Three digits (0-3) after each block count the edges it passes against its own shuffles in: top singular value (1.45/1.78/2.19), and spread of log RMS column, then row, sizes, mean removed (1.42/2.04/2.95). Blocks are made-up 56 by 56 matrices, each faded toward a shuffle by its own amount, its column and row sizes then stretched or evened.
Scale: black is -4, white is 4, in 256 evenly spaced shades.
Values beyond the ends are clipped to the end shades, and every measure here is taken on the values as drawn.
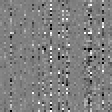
1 3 1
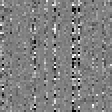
2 3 0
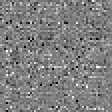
2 1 1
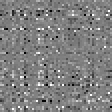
3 1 2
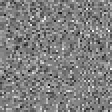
2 0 0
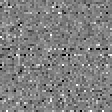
0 0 2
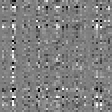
3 3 2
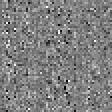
0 2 1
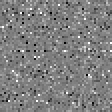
0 0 1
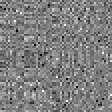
3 0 0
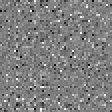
2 1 1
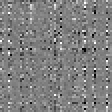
2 3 2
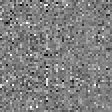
1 2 1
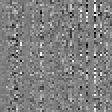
2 3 1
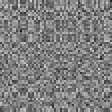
3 0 1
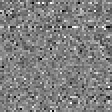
2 0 2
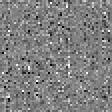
0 2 1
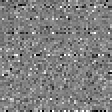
1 0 2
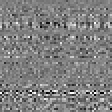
3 0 3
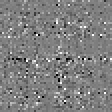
0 2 2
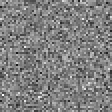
1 0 0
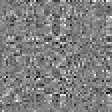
3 1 2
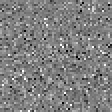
1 0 1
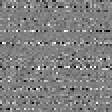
2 0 3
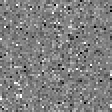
0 1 0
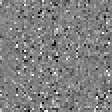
1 2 1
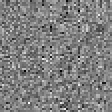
2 2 1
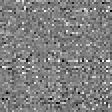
2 0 2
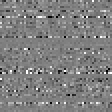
2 0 3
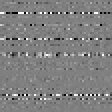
3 0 3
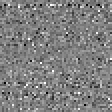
0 0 2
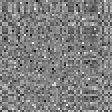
3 0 0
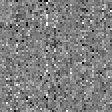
0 2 0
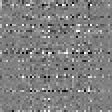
2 2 3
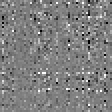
1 3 2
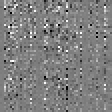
0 3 2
